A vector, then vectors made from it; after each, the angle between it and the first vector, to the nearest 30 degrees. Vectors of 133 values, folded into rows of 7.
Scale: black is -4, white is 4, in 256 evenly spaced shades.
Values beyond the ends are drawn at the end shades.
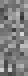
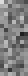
120 degrees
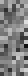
90 degrees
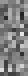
30 degrees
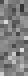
90 degrees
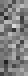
60 degrees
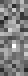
90 degrees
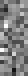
90 degrees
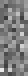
30 degrees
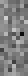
120 degrees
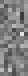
30 degrees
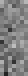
60 degrees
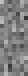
120 degrees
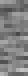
90 degrees
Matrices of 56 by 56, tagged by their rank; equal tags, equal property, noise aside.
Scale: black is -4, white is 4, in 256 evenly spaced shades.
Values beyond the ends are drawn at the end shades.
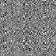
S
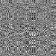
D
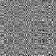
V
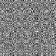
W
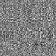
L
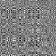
V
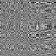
S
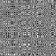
S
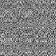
W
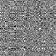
W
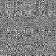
L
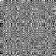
D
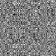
L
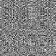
W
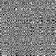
L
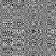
S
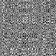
L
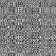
V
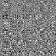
L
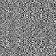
W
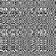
V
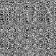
D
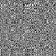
D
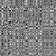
V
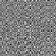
V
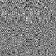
W
